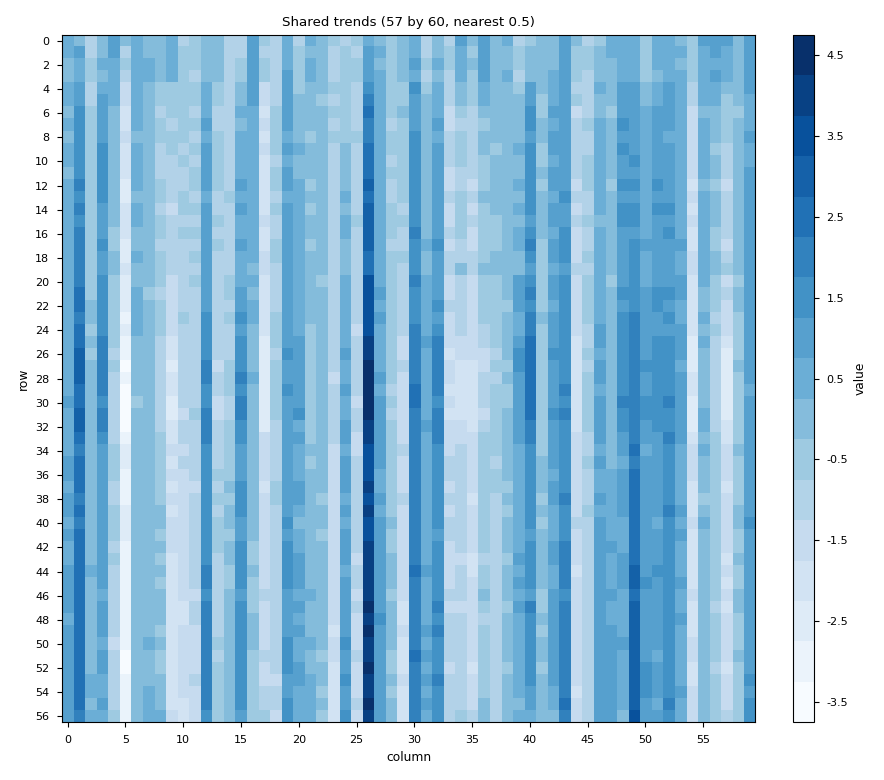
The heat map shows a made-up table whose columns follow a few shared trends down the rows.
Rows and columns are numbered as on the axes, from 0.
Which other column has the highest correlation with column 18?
48
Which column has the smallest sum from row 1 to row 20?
5
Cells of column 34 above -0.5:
7
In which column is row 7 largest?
26
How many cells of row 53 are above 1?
13
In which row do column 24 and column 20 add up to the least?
0
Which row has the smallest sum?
6
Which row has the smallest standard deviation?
2
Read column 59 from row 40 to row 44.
1.5 1 1 1 1
